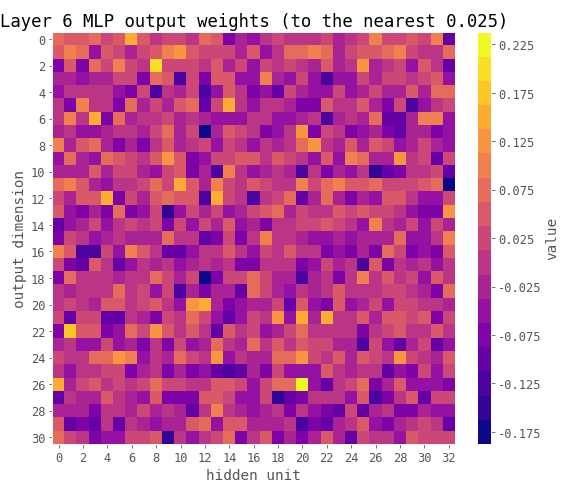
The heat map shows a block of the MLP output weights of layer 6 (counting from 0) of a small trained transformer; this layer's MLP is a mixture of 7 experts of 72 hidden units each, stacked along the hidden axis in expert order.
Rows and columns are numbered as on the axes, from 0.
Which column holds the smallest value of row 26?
22
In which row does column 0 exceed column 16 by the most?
26
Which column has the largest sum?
8
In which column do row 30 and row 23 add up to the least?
9
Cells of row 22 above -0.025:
26
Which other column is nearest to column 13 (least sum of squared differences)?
4
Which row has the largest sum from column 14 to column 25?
11
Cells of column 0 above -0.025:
18
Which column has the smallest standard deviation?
7
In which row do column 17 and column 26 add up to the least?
10
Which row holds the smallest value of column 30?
27
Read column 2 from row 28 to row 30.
-0.025 -0.075 0
